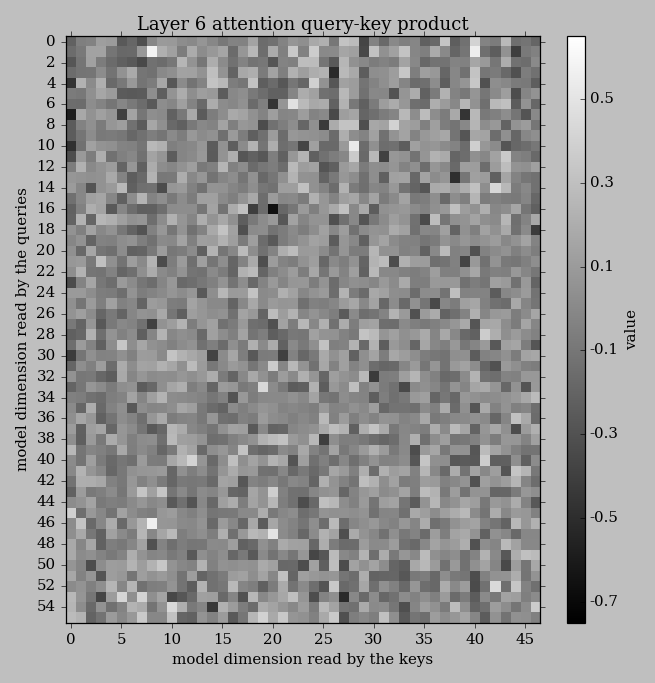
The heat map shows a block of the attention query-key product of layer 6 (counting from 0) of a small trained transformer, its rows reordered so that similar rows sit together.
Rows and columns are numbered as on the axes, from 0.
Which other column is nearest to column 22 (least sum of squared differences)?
43
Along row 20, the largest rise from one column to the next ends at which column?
14
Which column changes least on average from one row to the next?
12
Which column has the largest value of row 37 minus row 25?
36
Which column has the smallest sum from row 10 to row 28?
19
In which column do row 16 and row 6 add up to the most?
27
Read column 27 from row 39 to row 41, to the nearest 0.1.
-0.1 0 0.1
